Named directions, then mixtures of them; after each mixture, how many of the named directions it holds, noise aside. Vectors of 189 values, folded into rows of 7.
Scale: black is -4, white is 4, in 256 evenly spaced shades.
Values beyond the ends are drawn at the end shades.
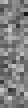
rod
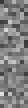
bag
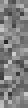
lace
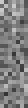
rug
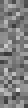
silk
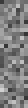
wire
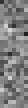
four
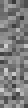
one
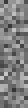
two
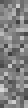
one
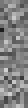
two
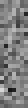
three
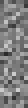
one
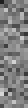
two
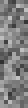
two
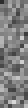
one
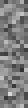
four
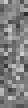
one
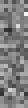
two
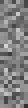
one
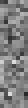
three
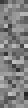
four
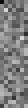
four
